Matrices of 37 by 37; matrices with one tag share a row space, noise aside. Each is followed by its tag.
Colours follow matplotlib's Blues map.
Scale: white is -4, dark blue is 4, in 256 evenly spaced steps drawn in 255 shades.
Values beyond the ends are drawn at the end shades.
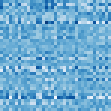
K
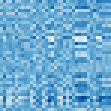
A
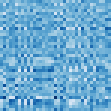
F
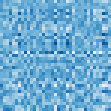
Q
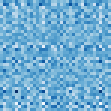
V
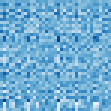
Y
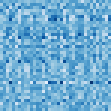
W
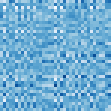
F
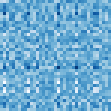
Y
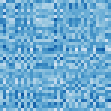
F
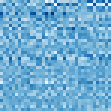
K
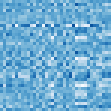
A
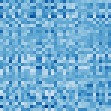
K
